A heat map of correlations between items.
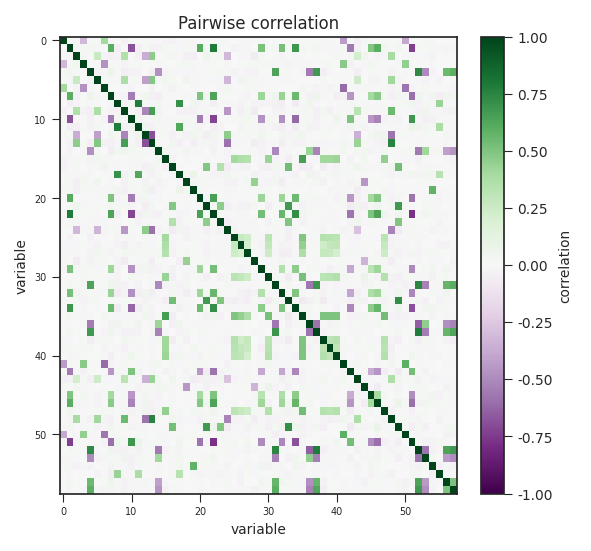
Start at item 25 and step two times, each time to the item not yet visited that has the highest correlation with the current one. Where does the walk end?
15
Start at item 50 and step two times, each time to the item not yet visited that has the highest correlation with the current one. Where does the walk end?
3
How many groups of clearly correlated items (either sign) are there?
9
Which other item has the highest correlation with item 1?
22
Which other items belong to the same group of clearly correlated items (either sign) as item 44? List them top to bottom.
18, 28
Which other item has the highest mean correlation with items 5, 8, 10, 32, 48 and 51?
13
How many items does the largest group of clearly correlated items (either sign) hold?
12
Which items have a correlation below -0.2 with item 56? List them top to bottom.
14, 36, 53
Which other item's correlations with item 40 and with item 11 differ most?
8
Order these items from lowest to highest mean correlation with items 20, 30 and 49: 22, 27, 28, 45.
28, 27, 45, 22
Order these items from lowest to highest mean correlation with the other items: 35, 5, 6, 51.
51, 6, 5, 35
